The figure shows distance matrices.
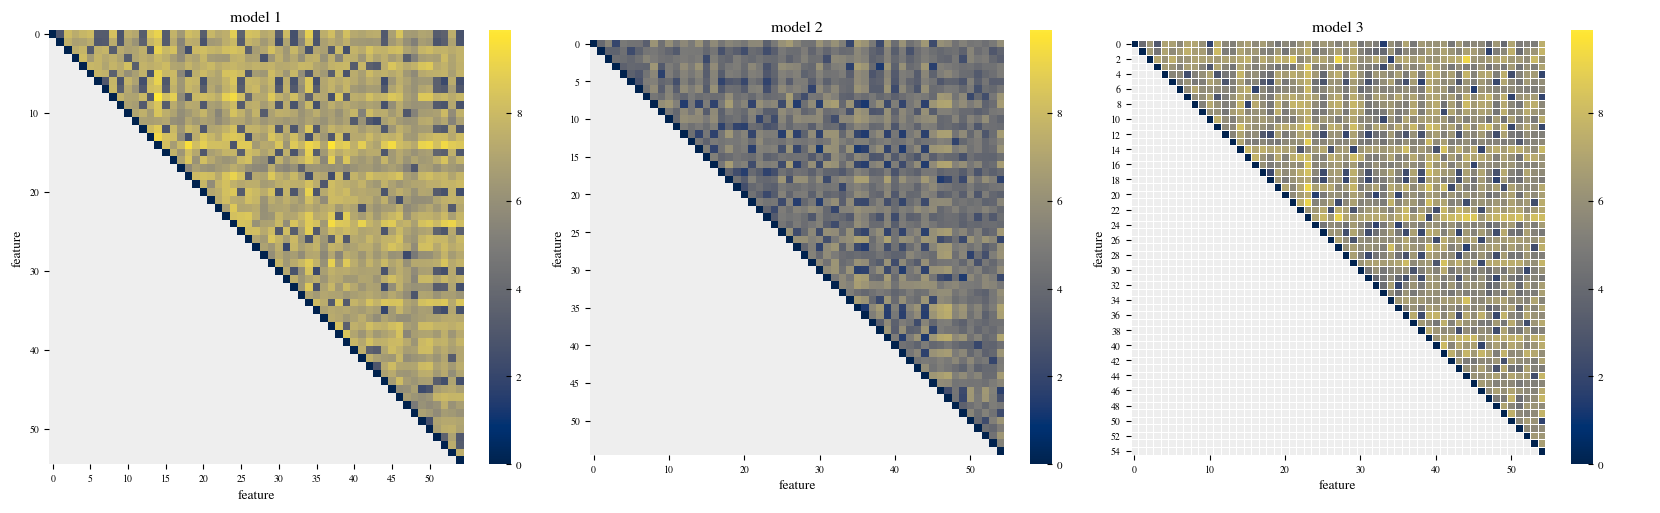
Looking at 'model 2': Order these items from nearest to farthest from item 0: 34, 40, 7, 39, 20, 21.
34, 7, 40, 20, 21, 39
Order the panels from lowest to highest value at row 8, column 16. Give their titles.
model 2, model 3, model 1
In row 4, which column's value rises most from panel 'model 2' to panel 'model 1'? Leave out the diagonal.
9
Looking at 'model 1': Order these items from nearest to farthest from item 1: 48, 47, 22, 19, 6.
6, 48, 47, 22, 19
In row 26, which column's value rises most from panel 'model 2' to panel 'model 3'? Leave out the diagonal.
54
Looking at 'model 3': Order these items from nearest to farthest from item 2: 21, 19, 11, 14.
11, 14, 19, 21
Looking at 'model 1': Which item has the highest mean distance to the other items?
14
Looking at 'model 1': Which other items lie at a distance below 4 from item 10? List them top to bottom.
3, 28, 47
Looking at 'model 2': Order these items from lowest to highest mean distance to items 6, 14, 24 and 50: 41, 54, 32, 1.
41, 1, 32, 54
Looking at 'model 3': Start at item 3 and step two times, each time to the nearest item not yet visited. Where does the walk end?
0
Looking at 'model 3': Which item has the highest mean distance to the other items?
23
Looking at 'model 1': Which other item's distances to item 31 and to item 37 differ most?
27
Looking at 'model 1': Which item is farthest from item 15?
34
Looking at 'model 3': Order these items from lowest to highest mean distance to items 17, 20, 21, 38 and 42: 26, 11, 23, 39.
26, 11, 39, 23
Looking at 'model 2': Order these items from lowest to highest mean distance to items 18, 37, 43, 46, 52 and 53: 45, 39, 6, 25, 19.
6, 19, 45, 25, 39
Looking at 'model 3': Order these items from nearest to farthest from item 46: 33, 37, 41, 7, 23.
37, 33, 23, 7, 41
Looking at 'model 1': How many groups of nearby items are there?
13
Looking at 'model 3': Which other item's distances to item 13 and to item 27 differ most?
44
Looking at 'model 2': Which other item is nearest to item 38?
3
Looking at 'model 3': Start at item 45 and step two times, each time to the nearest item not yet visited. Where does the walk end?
16
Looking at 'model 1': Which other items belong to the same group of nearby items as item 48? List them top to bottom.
17, 33
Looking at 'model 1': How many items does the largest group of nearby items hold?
16
